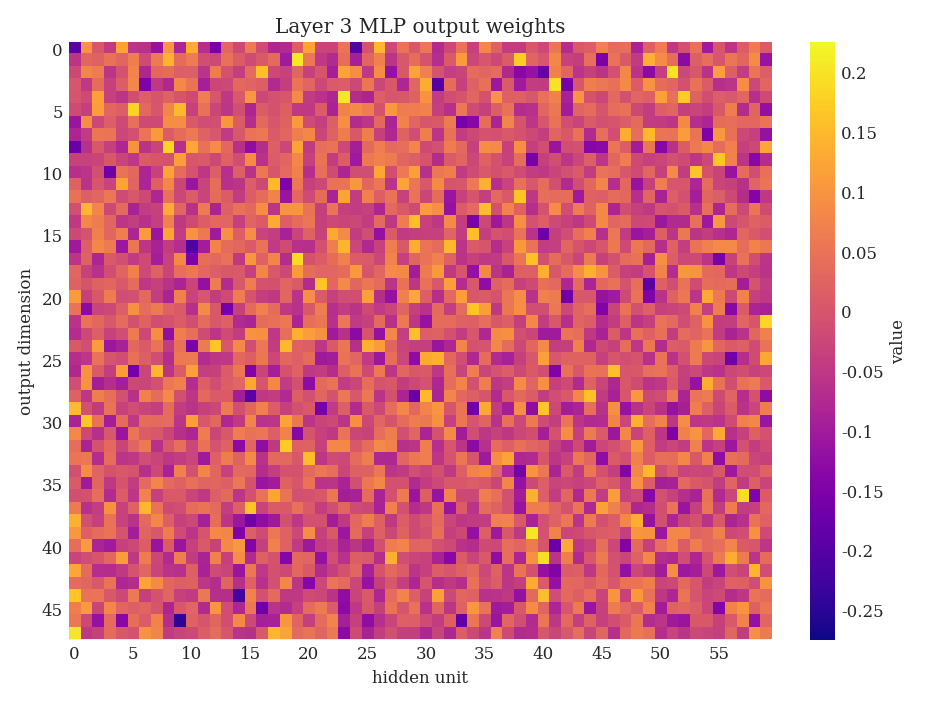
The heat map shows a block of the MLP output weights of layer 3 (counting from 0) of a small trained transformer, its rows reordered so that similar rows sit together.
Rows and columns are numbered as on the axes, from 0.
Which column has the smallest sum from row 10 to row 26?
56
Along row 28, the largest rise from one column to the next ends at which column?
30
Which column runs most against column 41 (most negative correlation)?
42
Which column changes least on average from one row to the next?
21
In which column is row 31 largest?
55
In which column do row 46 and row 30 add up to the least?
9
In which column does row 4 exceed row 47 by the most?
23
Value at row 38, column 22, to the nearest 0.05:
-0.1
